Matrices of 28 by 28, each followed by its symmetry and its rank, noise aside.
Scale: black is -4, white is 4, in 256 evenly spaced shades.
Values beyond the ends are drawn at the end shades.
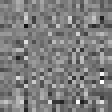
no symmetry, rank three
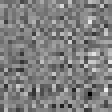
no symmetry, rank four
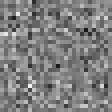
antisymmetric, rank four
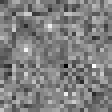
symmetric, rank five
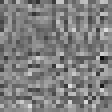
no symmetry, rank four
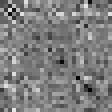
symmetric, rank five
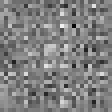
no symmetry, rank four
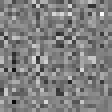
antisymmetric, rank four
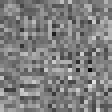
no symmetry, rank five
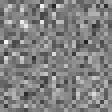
symmetric, rank four
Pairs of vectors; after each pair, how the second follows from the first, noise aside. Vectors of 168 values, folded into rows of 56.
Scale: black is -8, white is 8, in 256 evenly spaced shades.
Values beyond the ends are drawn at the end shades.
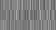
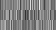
scaled up.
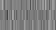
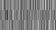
copied.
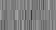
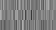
copied.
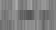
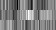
negated, scaled up.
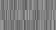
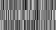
scaled up.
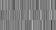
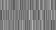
copied.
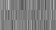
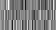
scaled up.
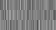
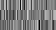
negated, scaled up.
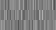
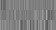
wrapped around, partly zeroed.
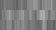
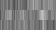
copied.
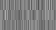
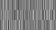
wrapped around.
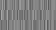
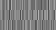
reversed, negated.
